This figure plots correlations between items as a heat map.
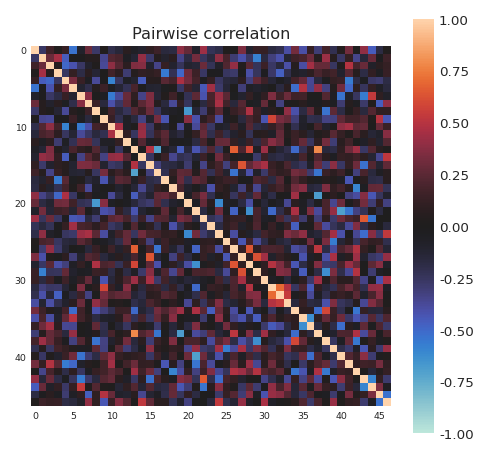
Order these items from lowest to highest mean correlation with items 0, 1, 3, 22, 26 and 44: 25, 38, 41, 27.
27, 25, 38, 41
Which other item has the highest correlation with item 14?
46
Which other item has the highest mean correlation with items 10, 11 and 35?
14
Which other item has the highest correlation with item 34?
38
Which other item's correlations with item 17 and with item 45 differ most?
9
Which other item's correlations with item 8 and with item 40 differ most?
20
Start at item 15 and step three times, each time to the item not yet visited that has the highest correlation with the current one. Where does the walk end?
42
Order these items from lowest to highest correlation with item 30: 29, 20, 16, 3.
16, 20, 3, 29
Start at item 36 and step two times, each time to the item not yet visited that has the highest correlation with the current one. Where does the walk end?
41
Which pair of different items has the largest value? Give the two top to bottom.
13, 37
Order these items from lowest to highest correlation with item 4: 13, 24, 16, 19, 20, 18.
24, 13, 16, 18, 20, 19
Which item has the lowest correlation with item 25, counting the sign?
39
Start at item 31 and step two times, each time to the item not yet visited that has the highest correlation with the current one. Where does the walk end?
33
